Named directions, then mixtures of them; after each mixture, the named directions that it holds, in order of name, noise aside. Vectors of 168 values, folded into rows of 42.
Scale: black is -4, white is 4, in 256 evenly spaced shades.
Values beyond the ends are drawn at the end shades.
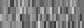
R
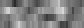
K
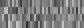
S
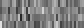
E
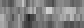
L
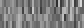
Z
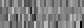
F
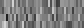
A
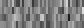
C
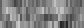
E, K.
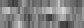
K, L.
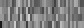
E.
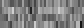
F, K.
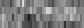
L.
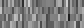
C, E, F.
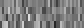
A, E.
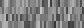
A, C, R.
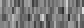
C.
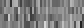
F, S.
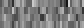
C.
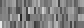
E.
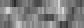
K.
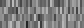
S.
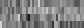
C, E, L.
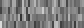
E.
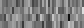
A, C.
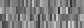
A, R.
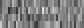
E, S.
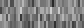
F, L, R.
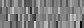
F.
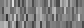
A, C.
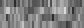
A, K.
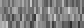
A, L, S.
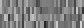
F, S, Z.
